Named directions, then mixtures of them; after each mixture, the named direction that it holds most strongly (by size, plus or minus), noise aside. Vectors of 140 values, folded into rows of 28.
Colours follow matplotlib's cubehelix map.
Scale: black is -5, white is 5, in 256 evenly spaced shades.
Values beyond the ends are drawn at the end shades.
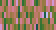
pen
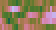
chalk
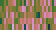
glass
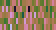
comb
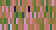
comb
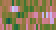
chalk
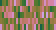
pen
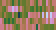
chalk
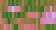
chalk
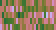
pen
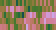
chalk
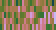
pen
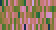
glass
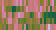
chalk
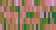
pen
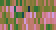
comb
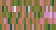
comb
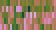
comb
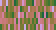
pen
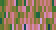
glass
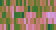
chalk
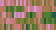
chalk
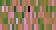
comb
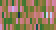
pen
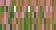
comb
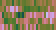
chalk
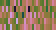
comb
